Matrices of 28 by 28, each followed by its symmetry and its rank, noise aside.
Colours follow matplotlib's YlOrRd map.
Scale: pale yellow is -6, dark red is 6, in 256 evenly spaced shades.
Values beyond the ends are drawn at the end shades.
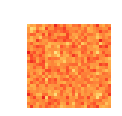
symmetric, rank five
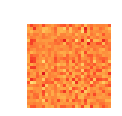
antisymmetric, rank four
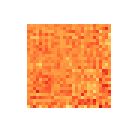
no symmetry, rank six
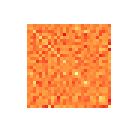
symmetric, rank four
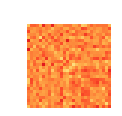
symmetric, rank five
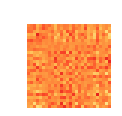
symmetric, rank four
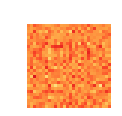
no symmetry, rank five
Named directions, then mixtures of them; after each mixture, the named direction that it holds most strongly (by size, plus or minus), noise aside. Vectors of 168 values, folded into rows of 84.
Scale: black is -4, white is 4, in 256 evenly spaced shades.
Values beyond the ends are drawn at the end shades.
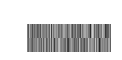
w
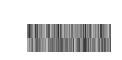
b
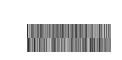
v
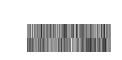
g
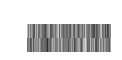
b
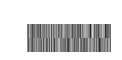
w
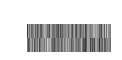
v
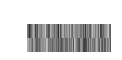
b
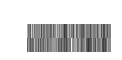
g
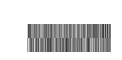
v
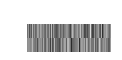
w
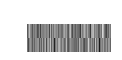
w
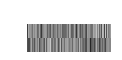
v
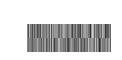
w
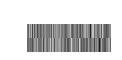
w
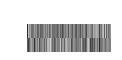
v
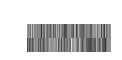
g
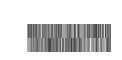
g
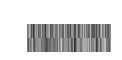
b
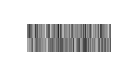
b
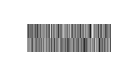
w
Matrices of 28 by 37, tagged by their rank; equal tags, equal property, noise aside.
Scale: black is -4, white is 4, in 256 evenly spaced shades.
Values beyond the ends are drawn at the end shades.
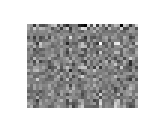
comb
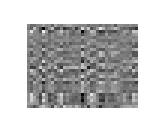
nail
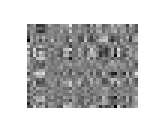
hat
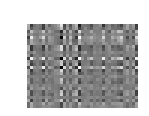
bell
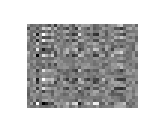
nail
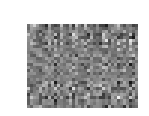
comb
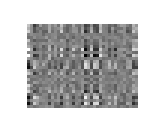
bell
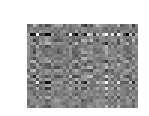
nail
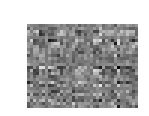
comb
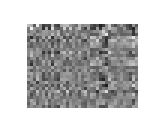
hat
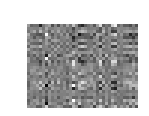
hat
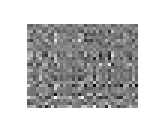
comb
